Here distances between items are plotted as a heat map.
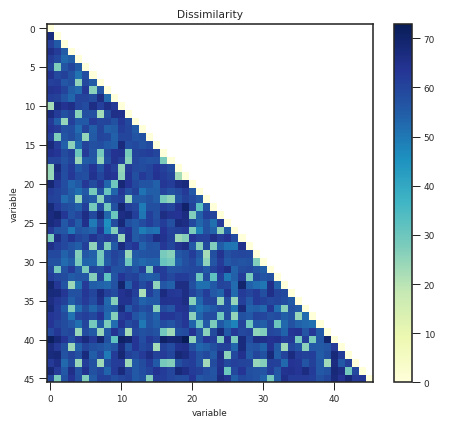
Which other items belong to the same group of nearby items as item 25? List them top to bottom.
42, 44
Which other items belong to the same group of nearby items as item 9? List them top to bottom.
20, 24, 26, 35, 37, 40
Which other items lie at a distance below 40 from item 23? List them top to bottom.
6, 8, 21, 28, 32, 38
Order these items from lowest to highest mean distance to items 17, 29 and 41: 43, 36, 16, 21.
43, 16, 36, 21
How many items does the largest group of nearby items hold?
10
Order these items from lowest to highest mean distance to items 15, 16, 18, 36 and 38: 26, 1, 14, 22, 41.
41, 22, 26, 14, 1
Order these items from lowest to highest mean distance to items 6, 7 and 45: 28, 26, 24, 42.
28, 26, 42, 24
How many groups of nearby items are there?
9
